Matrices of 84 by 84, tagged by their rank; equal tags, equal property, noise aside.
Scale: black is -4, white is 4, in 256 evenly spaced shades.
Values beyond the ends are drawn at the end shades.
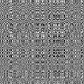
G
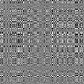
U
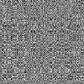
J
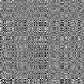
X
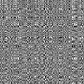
X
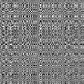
G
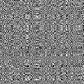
J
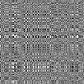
U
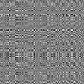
G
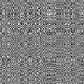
G
